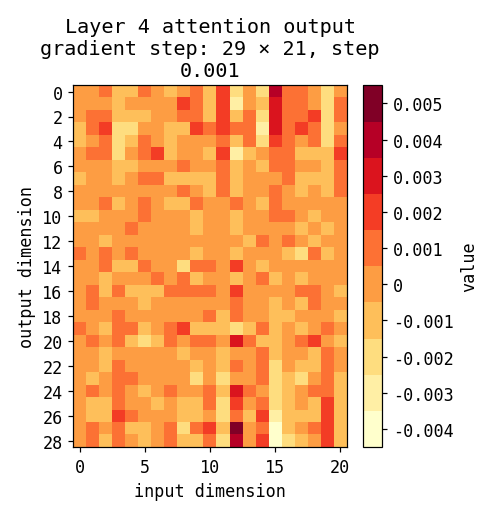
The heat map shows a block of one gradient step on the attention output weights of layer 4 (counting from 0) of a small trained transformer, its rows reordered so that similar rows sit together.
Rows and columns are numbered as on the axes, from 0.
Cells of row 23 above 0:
4
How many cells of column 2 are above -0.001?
20
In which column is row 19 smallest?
12
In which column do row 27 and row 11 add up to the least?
15
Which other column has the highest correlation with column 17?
9
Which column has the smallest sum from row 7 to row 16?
17
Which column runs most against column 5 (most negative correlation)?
7
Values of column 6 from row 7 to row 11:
0.001 0 0 0 0
